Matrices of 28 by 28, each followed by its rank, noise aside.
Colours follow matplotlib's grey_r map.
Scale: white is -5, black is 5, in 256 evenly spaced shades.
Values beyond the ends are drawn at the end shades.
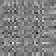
three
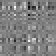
two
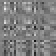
two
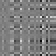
one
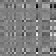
one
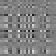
one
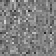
six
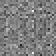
six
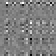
two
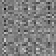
four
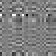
two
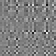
two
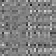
three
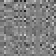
three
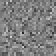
six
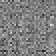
six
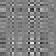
one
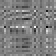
two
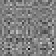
three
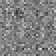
six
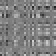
two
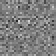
four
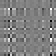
one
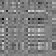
two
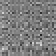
three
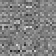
four
